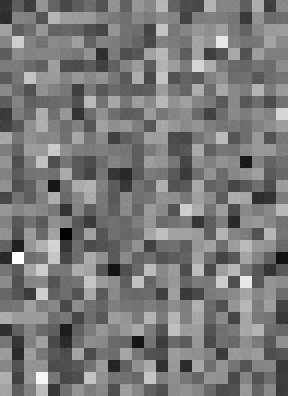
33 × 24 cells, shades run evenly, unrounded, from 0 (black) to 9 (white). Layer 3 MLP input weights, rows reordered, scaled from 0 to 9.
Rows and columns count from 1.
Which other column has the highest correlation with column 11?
16
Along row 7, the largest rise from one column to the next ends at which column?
14
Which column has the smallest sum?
6
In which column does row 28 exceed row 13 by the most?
15
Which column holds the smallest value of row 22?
24
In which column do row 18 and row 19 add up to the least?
20
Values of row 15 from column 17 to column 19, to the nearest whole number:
4 5 4
